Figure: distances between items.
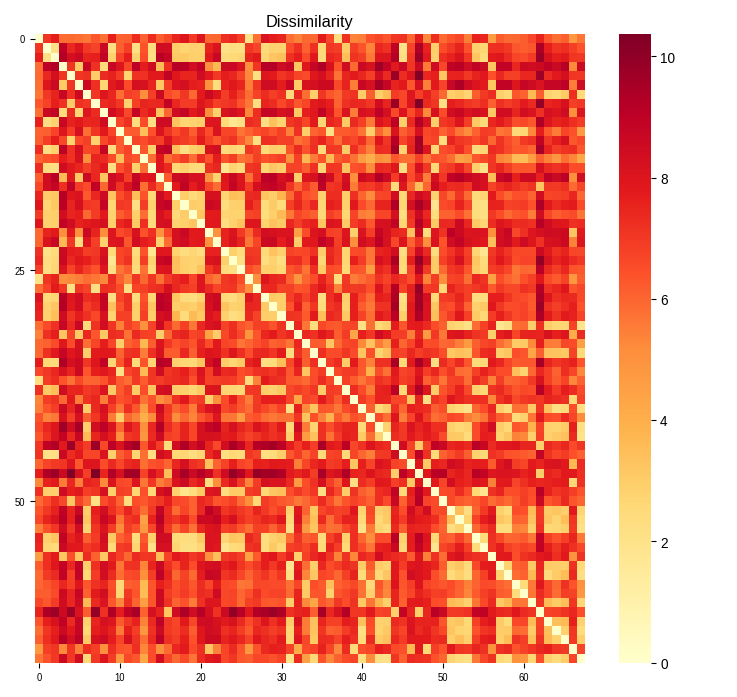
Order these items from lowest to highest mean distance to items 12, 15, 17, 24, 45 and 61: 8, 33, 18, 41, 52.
18, 41, 33, 52, 8
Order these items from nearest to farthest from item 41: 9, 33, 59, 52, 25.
59, 33, 25, 9, 52
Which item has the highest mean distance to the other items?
47
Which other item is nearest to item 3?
8
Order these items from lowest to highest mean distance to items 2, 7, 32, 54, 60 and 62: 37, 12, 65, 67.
12, 67, 37, 65
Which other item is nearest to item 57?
31
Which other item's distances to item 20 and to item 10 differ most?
36
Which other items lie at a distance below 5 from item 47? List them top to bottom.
16, 44, 62
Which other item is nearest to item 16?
44
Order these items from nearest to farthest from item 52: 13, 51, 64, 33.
64, 51, 13, 33
